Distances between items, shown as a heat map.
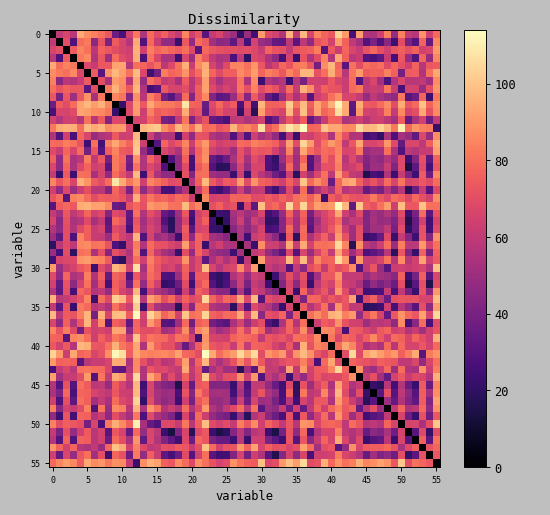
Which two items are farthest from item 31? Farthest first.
41, 5
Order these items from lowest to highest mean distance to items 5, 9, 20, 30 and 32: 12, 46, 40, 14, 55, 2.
46, 14, 2, 40, 55, 12
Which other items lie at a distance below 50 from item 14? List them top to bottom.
5, 7, 15, 50
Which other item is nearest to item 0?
27
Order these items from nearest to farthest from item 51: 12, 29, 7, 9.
29, 7, 9, 12
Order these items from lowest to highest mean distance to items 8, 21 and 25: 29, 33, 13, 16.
16, 33, 13, 29
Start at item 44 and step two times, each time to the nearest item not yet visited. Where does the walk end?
6
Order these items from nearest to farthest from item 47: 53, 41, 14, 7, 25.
25, 7, 14, 53, 41
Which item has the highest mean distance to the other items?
12
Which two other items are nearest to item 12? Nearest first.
55, 11
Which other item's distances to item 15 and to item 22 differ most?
50
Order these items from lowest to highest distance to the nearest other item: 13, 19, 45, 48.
45, 13, 48, 19
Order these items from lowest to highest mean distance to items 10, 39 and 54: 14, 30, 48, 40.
48, 30, 40, 14
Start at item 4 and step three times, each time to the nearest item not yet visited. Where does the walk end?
11
